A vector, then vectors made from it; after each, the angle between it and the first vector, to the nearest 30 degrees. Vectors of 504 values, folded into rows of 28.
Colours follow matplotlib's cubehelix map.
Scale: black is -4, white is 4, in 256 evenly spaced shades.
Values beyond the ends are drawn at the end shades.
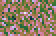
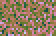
60 degrees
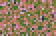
90 degrees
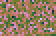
60 degrees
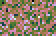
120 degrees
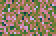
150 degrees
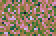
150 degrees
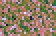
30 degrees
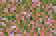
30 degrees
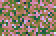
90 degrees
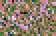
150 degrees
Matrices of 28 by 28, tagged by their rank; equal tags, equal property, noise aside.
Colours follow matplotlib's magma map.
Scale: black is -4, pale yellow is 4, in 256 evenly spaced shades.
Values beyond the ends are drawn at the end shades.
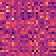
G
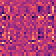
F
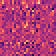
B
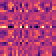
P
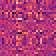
F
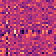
F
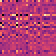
P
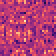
G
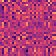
F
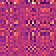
P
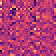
G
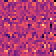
F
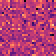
B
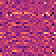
G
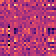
P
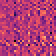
F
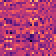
F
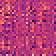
G
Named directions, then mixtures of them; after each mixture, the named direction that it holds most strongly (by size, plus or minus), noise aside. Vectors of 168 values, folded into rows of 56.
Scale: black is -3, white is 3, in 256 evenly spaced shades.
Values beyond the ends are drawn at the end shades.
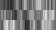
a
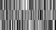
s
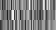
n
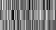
n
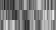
a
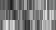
a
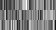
s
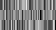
s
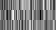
n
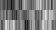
a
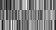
s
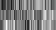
a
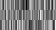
s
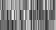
n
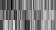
a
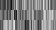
a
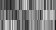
a
